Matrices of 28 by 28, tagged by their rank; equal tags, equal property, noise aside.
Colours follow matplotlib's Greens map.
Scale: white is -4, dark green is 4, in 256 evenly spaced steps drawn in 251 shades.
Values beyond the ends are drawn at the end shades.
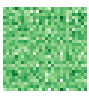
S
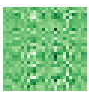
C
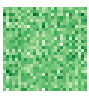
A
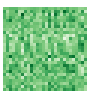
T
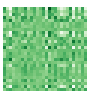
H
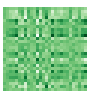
H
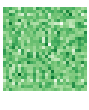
A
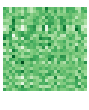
T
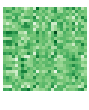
T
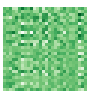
C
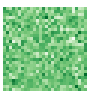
A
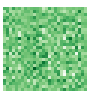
S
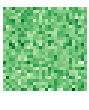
A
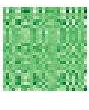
H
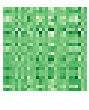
H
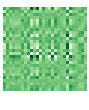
H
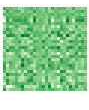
T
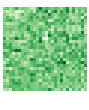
A
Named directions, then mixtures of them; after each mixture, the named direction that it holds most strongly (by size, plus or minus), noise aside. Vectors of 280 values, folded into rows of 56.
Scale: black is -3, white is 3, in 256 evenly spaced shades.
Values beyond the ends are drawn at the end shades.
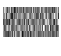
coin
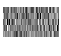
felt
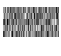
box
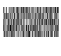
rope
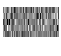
coin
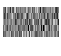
coin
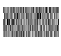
felt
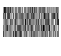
coin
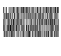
rope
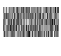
rope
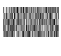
rope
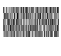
rope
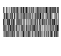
rope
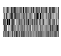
coin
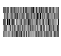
felt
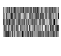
coin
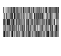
box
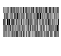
felt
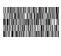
box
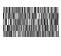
felt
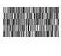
box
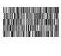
rope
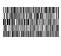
coin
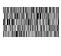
felt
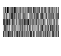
coin
